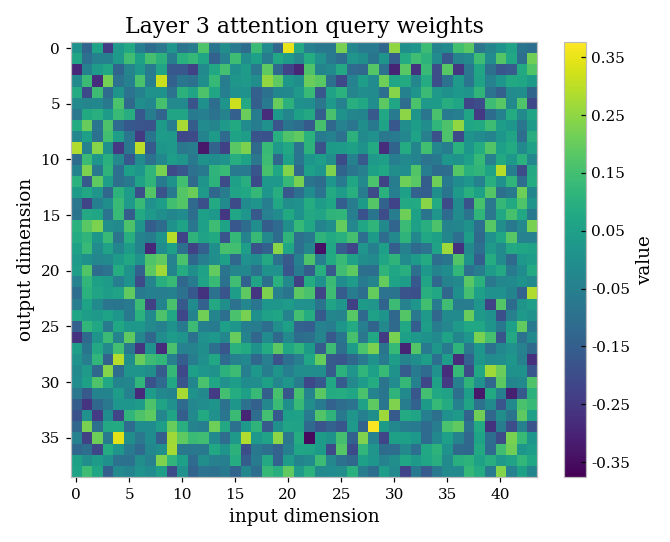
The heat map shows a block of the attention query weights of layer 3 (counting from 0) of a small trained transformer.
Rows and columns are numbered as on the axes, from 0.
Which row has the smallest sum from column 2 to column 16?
38
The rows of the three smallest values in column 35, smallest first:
29, 30, 14
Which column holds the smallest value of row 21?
21
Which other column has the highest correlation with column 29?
1
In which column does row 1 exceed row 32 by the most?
40
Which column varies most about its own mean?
10
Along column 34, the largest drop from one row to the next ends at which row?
8
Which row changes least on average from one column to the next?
37
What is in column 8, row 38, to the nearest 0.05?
0.05
